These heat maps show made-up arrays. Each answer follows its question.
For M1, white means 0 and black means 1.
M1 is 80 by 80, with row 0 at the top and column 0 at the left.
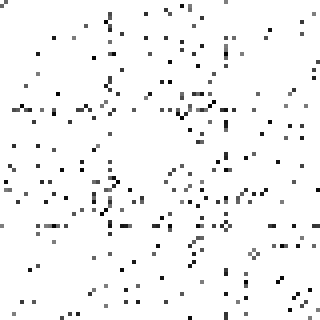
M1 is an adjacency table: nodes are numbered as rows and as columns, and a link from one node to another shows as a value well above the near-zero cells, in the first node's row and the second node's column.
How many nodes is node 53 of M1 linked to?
4
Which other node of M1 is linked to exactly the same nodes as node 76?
node 5
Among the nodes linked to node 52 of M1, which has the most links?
node 23
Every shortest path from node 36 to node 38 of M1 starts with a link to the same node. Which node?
node 9
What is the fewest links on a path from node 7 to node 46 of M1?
3
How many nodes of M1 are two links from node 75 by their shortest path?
10
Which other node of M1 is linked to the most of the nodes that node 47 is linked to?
node 56
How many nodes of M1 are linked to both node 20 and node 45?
0
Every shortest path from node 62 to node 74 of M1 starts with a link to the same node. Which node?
node 50
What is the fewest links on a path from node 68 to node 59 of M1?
3
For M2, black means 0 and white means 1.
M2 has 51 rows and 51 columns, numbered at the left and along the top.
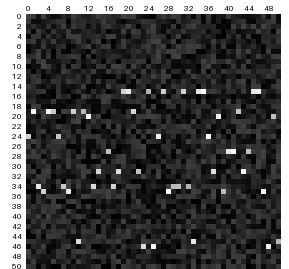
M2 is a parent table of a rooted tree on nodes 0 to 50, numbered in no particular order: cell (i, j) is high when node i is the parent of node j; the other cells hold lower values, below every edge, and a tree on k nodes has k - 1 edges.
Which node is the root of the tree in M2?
15
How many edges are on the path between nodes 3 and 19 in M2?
3
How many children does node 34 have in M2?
7
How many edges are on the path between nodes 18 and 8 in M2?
4
